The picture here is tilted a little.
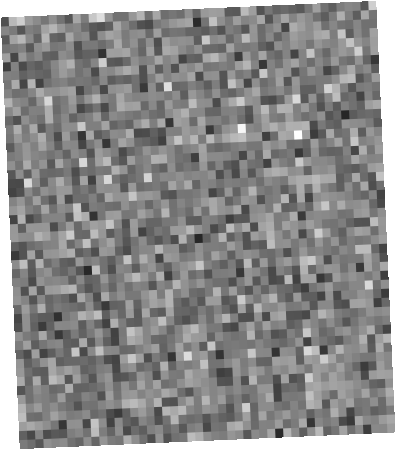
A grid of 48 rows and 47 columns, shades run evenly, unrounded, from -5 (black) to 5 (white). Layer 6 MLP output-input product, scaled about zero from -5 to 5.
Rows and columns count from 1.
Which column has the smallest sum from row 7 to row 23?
11
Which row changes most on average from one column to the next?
39
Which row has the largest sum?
44
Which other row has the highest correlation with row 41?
25
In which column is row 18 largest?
37
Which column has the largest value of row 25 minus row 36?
28
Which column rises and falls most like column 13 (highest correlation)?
10
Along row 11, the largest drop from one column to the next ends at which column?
38
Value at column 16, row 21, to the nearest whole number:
3
